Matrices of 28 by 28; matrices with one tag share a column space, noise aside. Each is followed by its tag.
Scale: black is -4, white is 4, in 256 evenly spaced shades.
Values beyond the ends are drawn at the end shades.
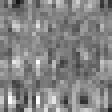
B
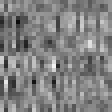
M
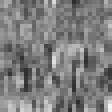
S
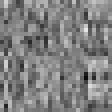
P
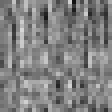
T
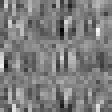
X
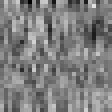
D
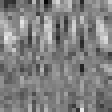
D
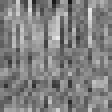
T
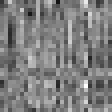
T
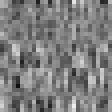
S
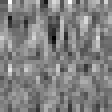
D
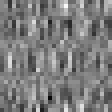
X
